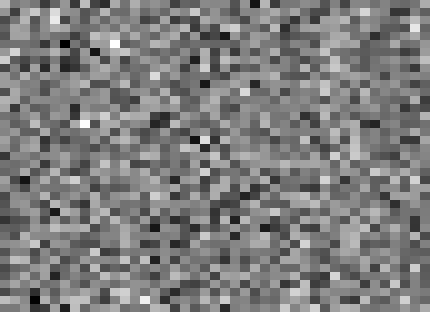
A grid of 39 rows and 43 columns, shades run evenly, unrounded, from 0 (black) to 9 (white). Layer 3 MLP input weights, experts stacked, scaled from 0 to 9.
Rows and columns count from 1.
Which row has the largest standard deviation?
38
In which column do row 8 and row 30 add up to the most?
21
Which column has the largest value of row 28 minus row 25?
25
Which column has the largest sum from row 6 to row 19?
34
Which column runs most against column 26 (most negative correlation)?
9
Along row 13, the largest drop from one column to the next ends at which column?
43
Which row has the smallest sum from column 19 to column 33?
29
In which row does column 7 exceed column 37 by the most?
36
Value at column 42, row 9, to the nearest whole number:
2
